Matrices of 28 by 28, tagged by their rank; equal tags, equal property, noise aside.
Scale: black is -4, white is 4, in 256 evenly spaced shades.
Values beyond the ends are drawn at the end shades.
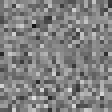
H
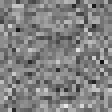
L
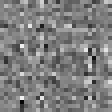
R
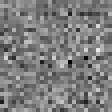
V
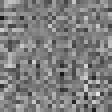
V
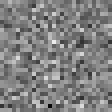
L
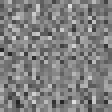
R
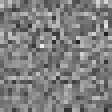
V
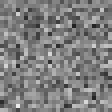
H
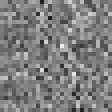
V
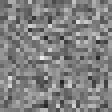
L
